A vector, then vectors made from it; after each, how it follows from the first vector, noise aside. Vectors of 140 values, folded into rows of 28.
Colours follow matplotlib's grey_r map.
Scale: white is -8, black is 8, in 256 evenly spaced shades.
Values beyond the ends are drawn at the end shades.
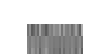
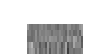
wrapped around, negated.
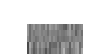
reversed, negated.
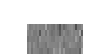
negated, partly zeroed.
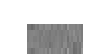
wrapped around, shrunk.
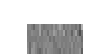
partly zeroed.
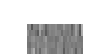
partly zeroed.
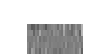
partly zeroed.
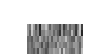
negated, scaled up.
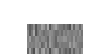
wrapped around, negated.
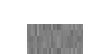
wrapped around, shrunk.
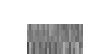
reversed, negated.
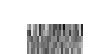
negated, scaled up.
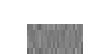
wrapped around, shrunk.
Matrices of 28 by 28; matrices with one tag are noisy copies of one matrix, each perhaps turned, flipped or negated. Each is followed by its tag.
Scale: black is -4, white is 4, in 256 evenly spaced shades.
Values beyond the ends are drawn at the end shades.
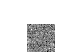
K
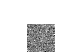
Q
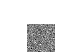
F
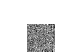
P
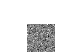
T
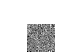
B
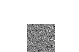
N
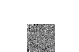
P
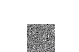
T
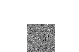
T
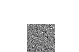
F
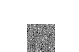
K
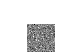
T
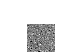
F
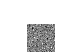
F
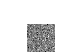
T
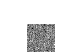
K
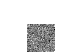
B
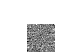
Q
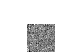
P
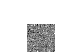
Q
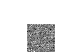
K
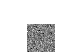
T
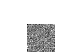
B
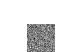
F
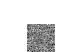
K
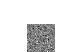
T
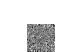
Q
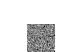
N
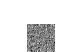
Q
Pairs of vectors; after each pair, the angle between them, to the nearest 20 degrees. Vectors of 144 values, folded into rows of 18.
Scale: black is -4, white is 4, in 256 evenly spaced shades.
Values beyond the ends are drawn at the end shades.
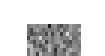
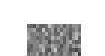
120 degrees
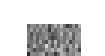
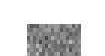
120 degrees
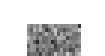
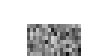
120 degrees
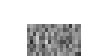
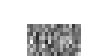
160 degrees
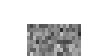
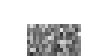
140 degrees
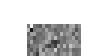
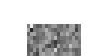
20 degrees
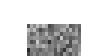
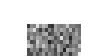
40 degrees
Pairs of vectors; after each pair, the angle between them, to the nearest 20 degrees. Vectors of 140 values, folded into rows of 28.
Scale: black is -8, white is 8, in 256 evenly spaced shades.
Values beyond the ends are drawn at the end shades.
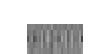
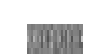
160 degrees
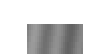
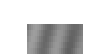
20 degrees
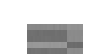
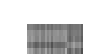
140 degrees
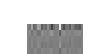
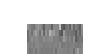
60 degrees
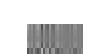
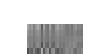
20 degrees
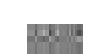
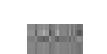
20 degrees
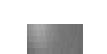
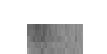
160 degrees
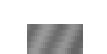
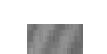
20 degrees
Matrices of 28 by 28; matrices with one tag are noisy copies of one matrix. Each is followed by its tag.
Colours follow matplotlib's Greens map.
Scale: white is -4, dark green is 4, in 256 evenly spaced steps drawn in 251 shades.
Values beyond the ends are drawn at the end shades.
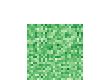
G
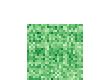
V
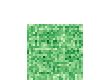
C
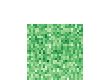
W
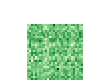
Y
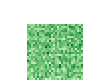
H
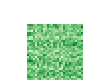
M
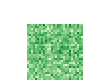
W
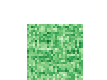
C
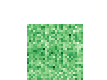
V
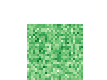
W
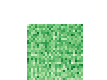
H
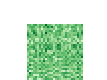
G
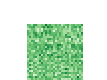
G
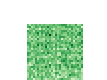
H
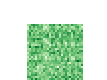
Y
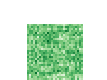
C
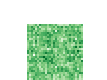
C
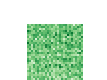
H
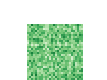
Y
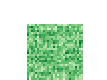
C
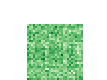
V
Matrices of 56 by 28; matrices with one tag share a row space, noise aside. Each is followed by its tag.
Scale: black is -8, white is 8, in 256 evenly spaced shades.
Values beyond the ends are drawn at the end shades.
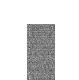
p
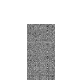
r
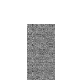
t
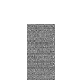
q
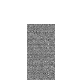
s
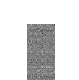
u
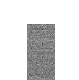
u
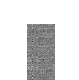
t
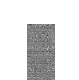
r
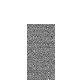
s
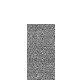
u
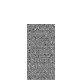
p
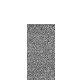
s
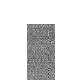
s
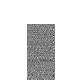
q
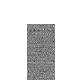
q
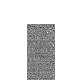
q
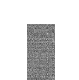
r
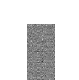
u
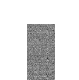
r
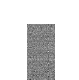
s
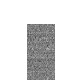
r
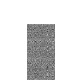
r
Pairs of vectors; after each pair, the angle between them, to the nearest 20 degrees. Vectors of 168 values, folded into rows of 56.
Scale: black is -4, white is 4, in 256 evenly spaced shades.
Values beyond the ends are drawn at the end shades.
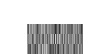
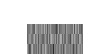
60 degrees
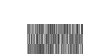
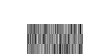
160 degrees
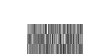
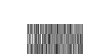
80 degrees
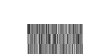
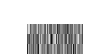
160 degrees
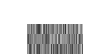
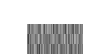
60 degrees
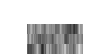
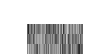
120 degrees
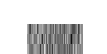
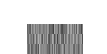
80 degrees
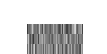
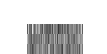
60 degrees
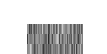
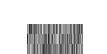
20 degrees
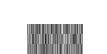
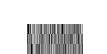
120 degrees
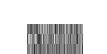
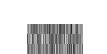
60 degrees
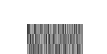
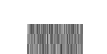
140 degrees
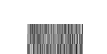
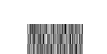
40 degrees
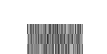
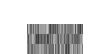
40 degrees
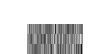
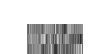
140 degrees
